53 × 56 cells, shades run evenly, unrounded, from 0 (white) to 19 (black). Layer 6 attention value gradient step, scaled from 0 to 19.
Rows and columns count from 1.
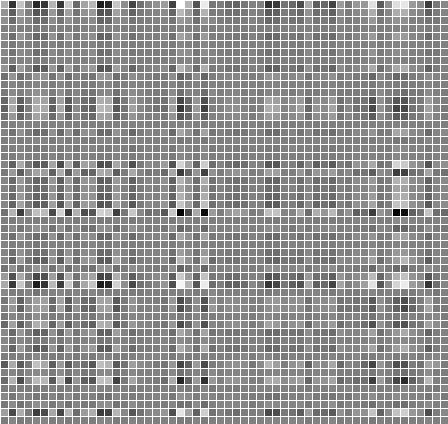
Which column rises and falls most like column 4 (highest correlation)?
27
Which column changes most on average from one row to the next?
23
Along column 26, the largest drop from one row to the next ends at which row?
28
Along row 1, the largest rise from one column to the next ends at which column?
13
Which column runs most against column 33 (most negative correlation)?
32
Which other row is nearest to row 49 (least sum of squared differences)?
4
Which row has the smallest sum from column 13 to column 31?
46
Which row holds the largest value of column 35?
1
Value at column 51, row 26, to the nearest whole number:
5
